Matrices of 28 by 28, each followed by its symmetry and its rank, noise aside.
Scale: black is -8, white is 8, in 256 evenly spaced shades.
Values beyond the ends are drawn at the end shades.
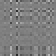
no symmetry, rank one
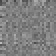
no symmetry, rank two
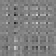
no symmetry, rank one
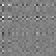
no symmetry, rank one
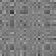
symmetric, rank two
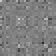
symmetric, rank three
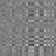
no symmetry, rank one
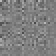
no symmetry, rank three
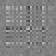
symmetric, rank one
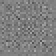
symmetric, rank three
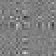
antisymmetric, rank two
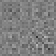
symmetric, rank three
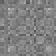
symmetric, rank three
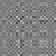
symmetric, rank two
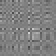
symmetric, rank two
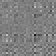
symmetric, rank two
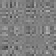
no symmetry, rank three
